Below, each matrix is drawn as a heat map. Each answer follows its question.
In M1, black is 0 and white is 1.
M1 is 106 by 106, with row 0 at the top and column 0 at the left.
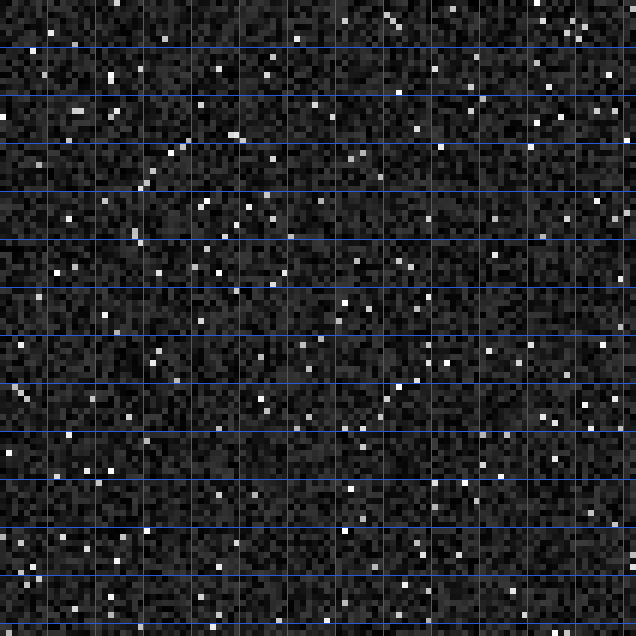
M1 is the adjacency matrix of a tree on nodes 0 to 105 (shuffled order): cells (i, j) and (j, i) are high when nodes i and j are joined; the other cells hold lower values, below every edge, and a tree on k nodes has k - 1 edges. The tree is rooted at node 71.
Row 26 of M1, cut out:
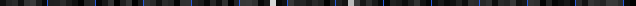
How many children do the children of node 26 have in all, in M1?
1
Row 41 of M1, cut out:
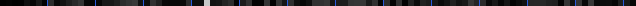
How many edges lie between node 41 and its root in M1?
7
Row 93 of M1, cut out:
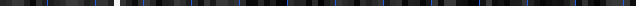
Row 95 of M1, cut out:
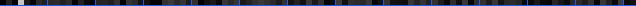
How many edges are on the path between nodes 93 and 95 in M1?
8
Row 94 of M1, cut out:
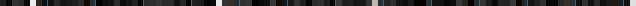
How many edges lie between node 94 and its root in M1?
2
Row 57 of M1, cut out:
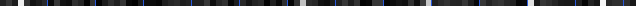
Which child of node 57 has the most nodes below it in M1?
3
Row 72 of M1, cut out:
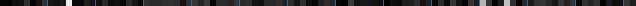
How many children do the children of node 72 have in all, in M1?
2
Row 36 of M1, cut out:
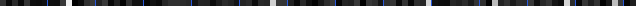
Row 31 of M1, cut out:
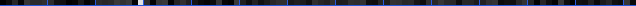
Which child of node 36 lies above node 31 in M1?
11
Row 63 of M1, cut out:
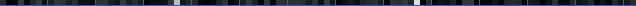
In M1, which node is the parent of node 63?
69
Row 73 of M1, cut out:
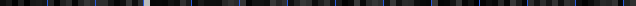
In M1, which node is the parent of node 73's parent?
88
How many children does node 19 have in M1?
3
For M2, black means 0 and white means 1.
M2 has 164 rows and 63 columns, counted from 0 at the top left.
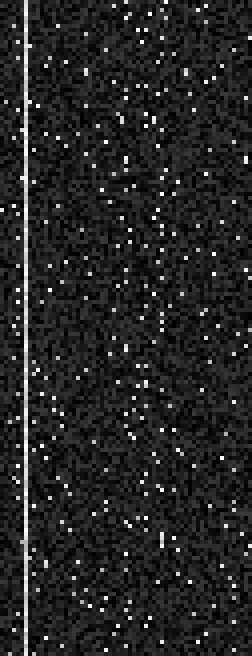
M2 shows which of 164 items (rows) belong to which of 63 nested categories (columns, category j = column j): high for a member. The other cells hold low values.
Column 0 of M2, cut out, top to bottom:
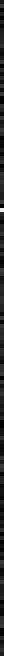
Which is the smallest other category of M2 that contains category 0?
39
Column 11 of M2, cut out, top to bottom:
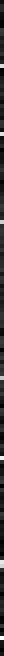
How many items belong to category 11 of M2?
8
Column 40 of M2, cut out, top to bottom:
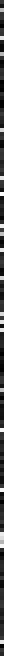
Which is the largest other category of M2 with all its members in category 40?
43
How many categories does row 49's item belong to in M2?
1
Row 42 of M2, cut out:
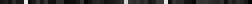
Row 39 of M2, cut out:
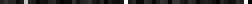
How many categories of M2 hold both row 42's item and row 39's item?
2
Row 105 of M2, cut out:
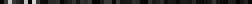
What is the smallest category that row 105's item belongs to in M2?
2
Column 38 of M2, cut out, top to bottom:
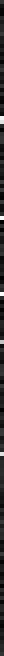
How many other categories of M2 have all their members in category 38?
2
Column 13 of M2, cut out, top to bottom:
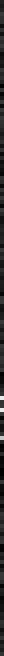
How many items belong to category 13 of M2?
3
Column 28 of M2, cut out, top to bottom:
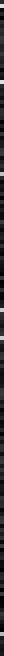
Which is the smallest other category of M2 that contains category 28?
51
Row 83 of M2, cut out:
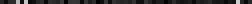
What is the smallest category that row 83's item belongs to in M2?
59
